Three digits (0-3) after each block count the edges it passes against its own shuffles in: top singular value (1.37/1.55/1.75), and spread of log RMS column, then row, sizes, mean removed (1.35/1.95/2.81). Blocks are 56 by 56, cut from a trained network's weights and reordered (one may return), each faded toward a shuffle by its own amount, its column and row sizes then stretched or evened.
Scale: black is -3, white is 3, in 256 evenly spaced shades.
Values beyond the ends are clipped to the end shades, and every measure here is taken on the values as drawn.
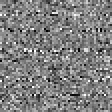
1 0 2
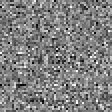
1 0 1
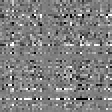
2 2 3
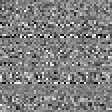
3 0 3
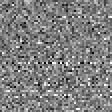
0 0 2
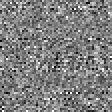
2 0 2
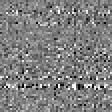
2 1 3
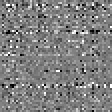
0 2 3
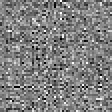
3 2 1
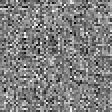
3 2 0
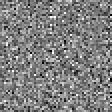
1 1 0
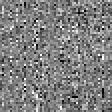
1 3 0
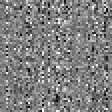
0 3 1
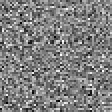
2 1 1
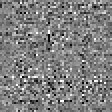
1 2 2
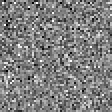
0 1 1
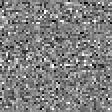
0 1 2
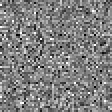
0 1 1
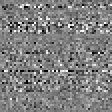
2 1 3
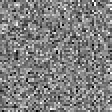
2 1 0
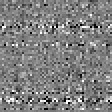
1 1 3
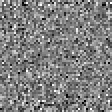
0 1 1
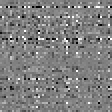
1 2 3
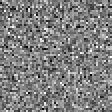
0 0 1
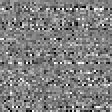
0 0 3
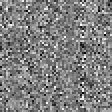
1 2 0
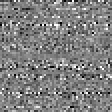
0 0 3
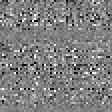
0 1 3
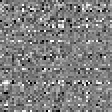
1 2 3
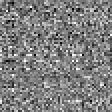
2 1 2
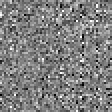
1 2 1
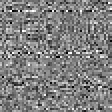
3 0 2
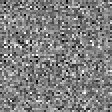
1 1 2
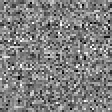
1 1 1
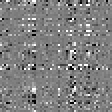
2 3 3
